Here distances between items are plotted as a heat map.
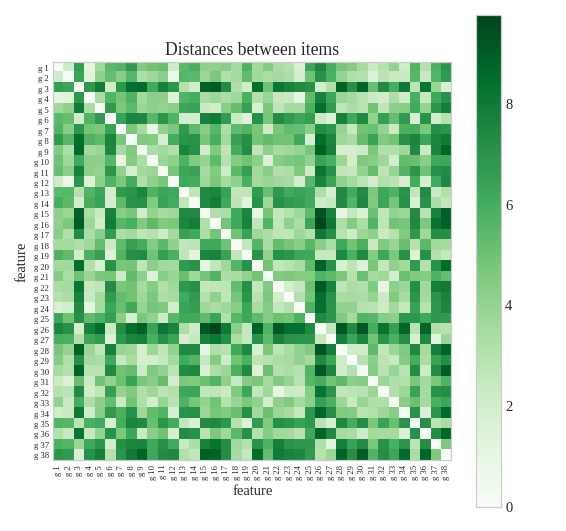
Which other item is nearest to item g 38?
g 3
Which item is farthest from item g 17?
g 26
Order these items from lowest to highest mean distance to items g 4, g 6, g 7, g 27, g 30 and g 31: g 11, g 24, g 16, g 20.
g 24, g 20, g 11, g 16
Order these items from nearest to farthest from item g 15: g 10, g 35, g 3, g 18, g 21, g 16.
g 16, g 10, g 21, g 18, g 35, g 3
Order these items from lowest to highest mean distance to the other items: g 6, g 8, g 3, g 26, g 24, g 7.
g 24, g 7, g 6, g 8, g 3, g 26
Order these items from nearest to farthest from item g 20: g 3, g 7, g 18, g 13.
g 7, g 18, g 13, g 3
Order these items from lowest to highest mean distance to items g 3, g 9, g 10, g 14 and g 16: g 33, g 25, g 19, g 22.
g 33, g 19, g 22, g 25
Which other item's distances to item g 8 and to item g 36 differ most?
g 34
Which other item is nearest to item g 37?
g 27
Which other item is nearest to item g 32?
g 22
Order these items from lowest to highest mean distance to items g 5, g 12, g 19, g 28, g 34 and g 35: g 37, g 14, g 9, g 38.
g 9, g 14, g 37, g 38
